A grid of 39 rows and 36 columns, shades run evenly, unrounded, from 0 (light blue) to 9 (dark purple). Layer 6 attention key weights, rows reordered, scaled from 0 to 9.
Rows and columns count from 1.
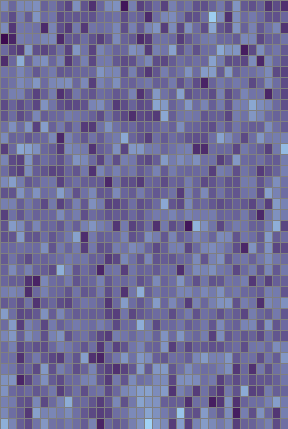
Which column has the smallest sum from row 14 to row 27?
35
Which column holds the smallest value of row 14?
36
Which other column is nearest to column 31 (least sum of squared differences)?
7
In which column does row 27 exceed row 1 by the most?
4
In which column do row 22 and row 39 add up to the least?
19
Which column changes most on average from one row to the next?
8
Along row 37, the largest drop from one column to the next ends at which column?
29
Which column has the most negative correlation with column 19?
30
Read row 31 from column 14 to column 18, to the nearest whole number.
7 4 4 5 4
